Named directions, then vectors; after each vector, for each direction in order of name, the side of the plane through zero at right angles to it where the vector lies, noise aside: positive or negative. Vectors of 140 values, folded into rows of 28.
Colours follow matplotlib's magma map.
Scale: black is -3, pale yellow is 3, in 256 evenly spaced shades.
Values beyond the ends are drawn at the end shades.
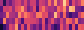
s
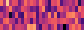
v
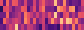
positive, positive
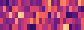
positive, negative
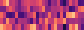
negative, positive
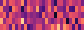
negative, negative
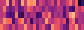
negative, positive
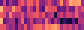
negative, negative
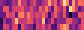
positive, negative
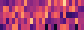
positive, negative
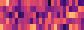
negative, positive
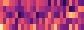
negative, positive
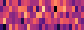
positive, positive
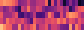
negative, positive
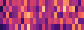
positive, positive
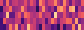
positive, positive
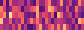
negative, negative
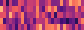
negative, negative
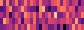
positive, positive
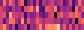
negative, negative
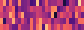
negative, negative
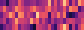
positive, negative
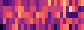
positive, negative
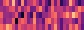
negative, positive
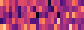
negative, positive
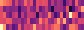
negative, positive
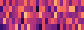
positive, positive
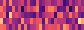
negative, negative
